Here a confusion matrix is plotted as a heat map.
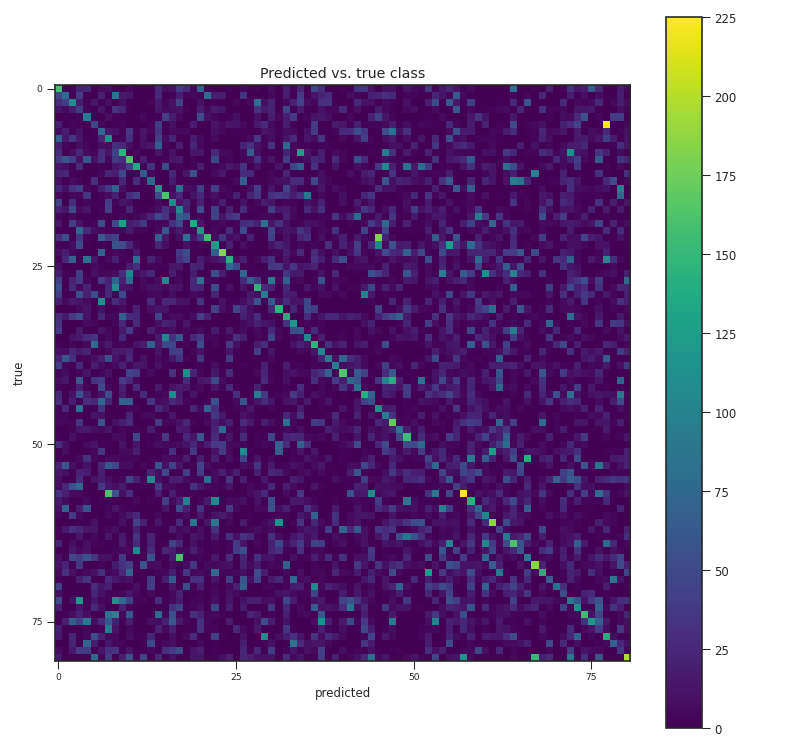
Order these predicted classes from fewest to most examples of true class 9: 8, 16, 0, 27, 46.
16, 0, 8, 27, 46
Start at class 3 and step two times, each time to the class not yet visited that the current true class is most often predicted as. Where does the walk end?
2
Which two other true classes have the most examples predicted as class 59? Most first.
18, 24
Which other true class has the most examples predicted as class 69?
33
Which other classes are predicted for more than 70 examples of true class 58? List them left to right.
18, 22, 49
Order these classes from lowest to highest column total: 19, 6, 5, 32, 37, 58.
5, 19, 37, 6, 32, 58
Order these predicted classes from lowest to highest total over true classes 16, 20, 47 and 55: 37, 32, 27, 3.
27, 37, 32, 3
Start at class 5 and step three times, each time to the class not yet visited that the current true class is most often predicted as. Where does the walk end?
43
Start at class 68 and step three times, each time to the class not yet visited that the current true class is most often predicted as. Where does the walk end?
17
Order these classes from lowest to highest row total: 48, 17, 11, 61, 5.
48, 5, 17, 61, 11
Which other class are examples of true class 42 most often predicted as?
62
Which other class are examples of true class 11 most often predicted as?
46
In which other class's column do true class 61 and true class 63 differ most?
31
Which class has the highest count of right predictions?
57
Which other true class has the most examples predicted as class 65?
13
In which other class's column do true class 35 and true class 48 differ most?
15
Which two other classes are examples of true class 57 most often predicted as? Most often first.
7, 44
